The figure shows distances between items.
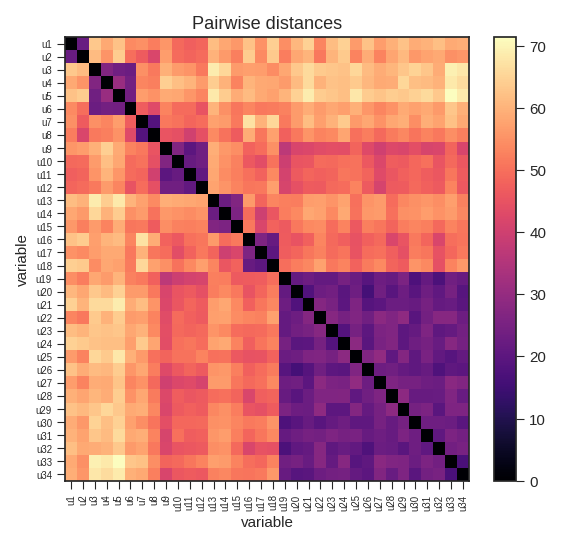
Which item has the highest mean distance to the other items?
u5
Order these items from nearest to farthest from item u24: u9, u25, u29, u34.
u29, u34, u25, u9
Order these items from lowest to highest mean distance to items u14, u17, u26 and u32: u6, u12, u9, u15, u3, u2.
u15, u9, u12, u6, u2, u3
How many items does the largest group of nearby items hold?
16
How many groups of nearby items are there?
7
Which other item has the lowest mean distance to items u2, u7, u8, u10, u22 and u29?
u19
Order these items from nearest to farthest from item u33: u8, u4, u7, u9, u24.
u24, u9, u8, u7, u4
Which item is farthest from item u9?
u4
